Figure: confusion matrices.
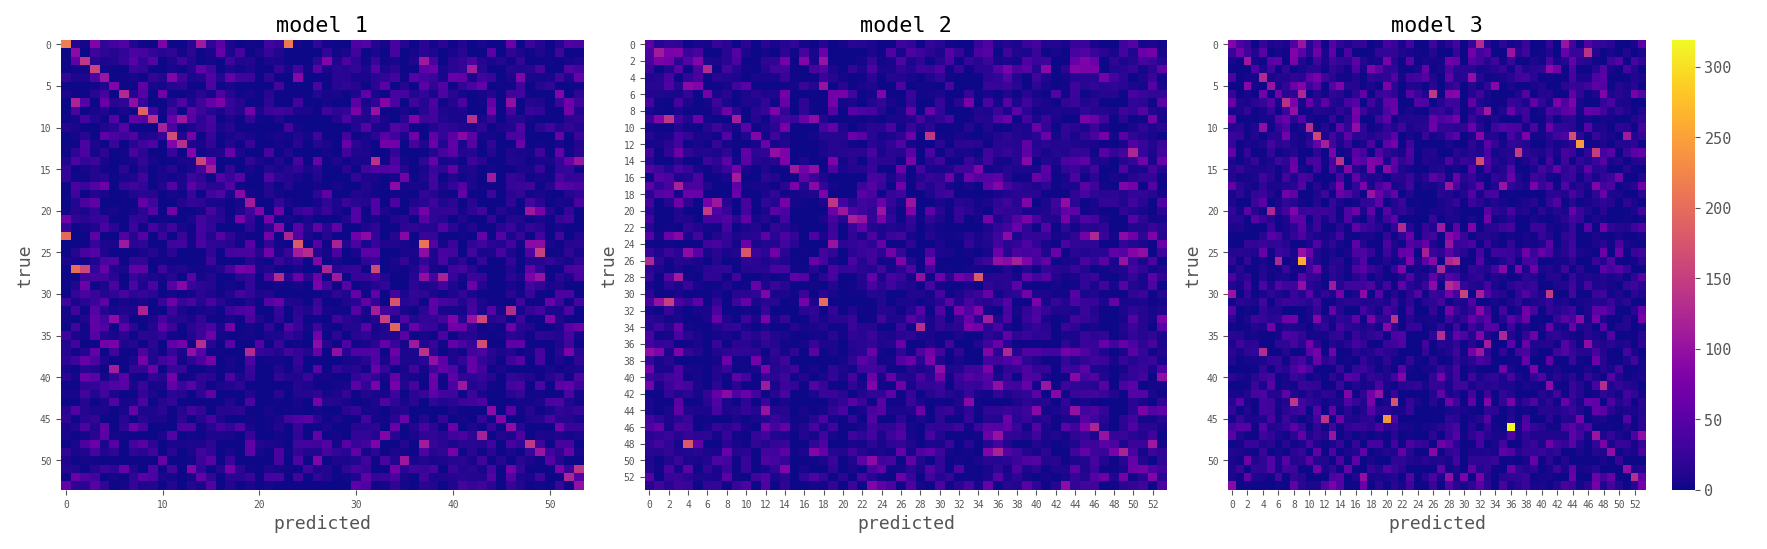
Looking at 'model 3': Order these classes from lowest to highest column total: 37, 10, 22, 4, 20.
37, 22, 10, 4, 20
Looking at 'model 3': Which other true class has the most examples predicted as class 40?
25
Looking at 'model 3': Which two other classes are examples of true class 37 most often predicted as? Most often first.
4, 32
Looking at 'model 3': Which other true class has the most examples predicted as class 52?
6
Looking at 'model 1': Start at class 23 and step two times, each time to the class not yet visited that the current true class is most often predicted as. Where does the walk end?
14
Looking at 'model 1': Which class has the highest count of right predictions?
0
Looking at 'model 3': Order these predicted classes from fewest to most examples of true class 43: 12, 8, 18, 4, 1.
12, 4, 1, 18, 8
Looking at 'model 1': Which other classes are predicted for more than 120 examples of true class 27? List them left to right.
1, 2, 32
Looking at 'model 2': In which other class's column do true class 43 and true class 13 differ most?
50
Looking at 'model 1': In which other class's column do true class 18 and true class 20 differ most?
48
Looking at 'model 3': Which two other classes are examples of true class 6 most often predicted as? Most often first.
26, 9
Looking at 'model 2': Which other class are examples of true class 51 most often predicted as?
14
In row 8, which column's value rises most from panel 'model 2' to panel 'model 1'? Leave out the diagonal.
32
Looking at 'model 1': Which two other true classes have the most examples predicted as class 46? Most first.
32, 7
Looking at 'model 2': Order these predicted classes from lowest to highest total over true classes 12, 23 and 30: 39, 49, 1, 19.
1, 19, 49, 39
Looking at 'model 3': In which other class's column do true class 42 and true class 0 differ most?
32
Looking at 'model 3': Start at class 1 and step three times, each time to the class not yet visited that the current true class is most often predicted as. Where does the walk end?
33
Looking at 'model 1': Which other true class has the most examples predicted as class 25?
45
